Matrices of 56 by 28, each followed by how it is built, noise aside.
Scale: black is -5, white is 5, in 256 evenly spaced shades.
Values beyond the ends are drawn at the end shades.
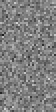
noise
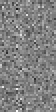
uneven columns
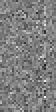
uneven columns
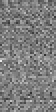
repeating columns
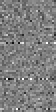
uneven rows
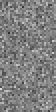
repeating rows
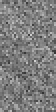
Toeplitz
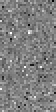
sparse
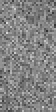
Toeplitz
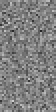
repeating columns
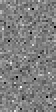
sparse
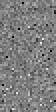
sparse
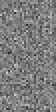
repeating rows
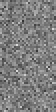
Toeplitz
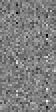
uneven columns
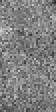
smooth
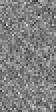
Toeplitz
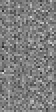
repeating rows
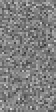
noise
